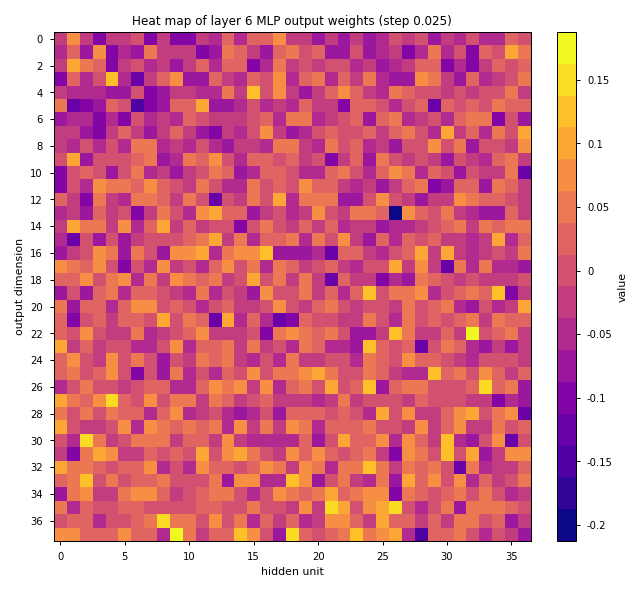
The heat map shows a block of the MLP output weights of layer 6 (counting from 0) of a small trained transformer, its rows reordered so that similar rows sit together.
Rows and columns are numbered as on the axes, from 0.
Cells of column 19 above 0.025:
13
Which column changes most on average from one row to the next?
26
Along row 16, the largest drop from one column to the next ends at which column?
17
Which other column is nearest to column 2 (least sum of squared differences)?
22
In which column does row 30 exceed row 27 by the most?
34
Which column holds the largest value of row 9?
1
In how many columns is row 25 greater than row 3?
25
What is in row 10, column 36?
-0.125
